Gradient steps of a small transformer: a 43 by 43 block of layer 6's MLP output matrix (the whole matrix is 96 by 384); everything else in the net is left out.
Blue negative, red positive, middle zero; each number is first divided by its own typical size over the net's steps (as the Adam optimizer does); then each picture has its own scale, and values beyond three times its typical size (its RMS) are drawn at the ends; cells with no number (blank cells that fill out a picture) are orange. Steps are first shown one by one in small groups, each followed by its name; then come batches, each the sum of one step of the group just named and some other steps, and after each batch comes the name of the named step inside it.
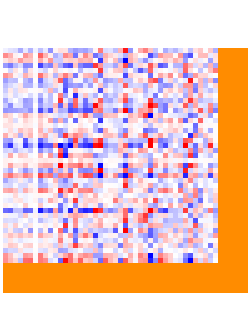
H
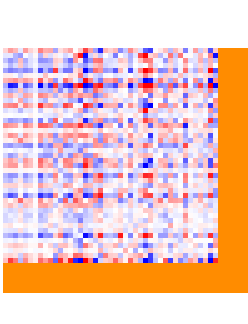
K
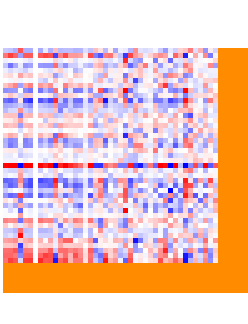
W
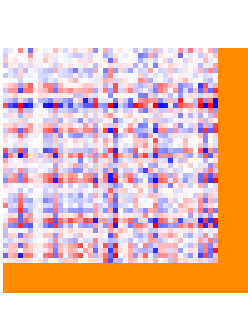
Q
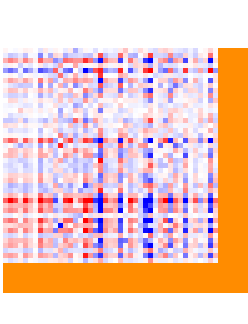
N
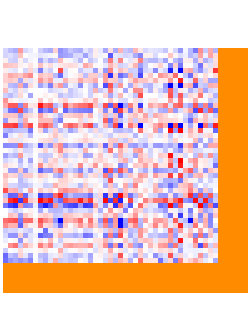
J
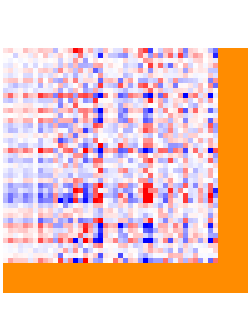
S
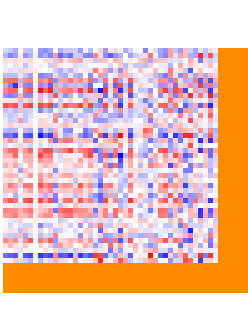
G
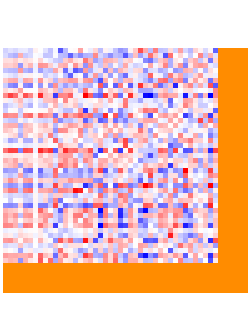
S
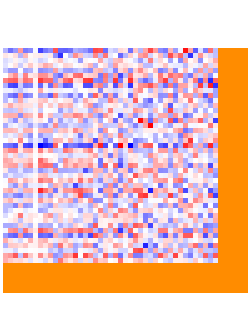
G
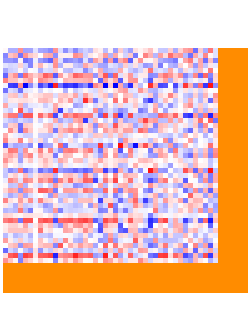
N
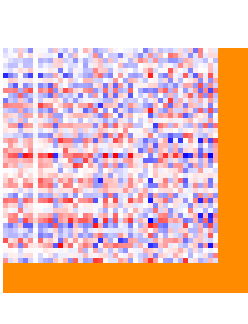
G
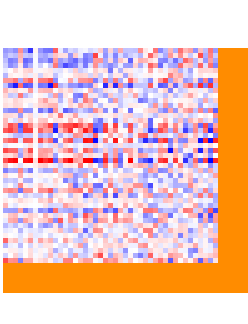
G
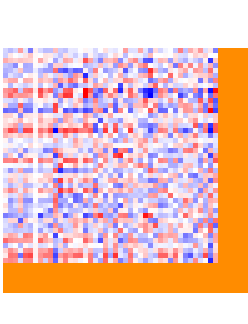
Q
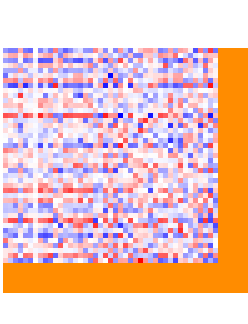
J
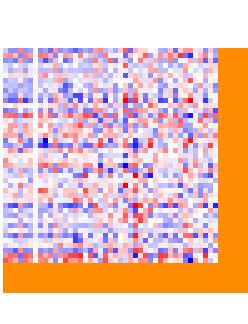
H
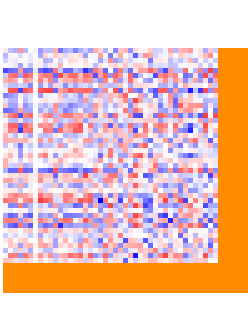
N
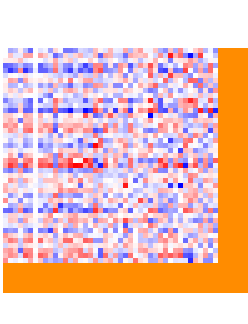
H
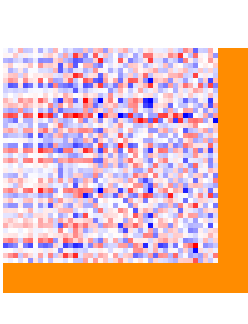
G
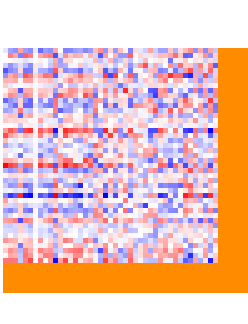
W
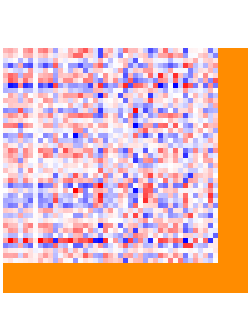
S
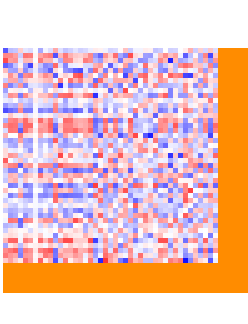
W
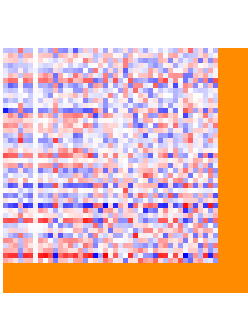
W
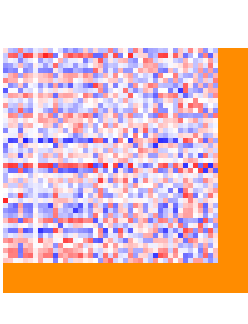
W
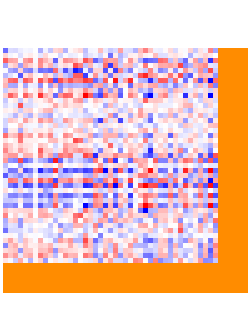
S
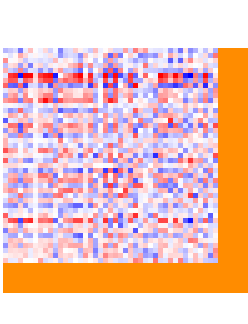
J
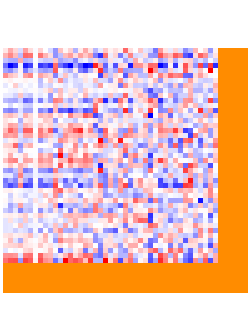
H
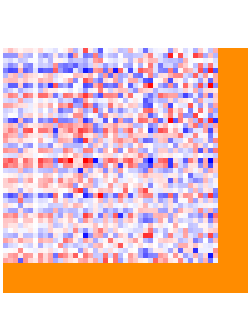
K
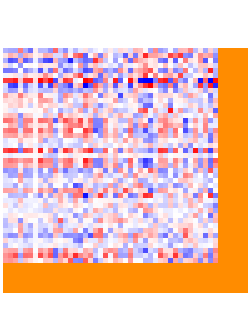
K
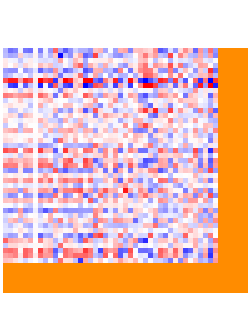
K
